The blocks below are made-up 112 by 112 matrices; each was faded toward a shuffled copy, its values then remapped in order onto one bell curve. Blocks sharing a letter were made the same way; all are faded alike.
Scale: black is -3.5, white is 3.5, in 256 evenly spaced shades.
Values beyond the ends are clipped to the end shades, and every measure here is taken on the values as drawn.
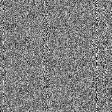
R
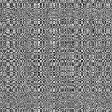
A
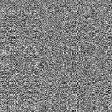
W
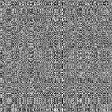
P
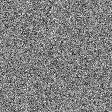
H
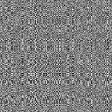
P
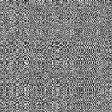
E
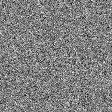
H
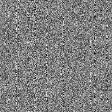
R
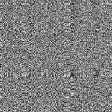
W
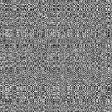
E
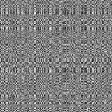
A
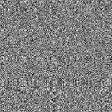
W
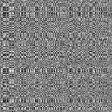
A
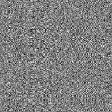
W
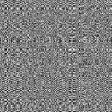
E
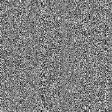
R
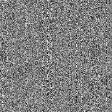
R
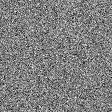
H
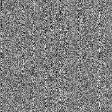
R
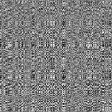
P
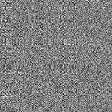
W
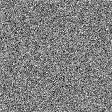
H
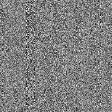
R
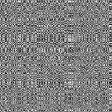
A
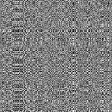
P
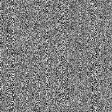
R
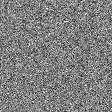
H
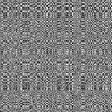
A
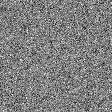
H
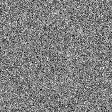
H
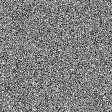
H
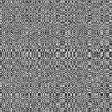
A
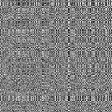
A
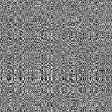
P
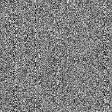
R
